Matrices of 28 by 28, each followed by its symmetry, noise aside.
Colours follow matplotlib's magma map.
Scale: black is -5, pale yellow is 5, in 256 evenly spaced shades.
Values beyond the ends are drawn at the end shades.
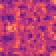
mirrored top to bottom.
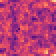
mirrored top to bottom.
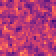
antisymmetric.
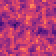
same after a half turn.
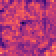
symmetric.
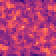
same after a half turn.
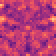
mirrored left to right.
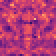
mirrored left to right.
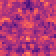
mirrored left to right.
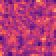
antisymmetric.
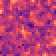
symmetric across the other diagonal.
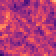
antisymmetric.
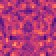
mirrored left to right.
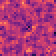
symmetric.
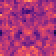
mirrored left to right.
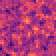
symmetric across the other diagonal.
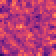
symmetric across the other diagonal.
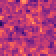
antisymmetric.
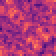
symmetric.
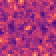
same after a half turn.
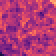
symmetric across the other diagonal.
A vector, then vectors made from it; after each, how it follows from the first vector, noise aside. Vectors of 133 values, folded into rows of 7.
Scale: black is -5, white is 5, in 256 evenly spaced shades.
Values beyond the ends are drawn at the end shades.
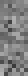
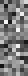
wrapped around, negated, scaled up.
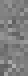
negated, shrunk.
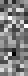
wrapped around, negated, scaled up.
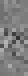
wrapped around, partly zeroed.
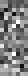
wrapped around, negated, scaled up.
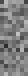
wrapped around.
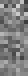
reversed, negated.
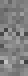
wrapped around, partly zeroed.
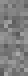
negated, shrunk.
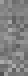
negated, shrunk.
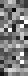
wrapped around, negated, scaled up.
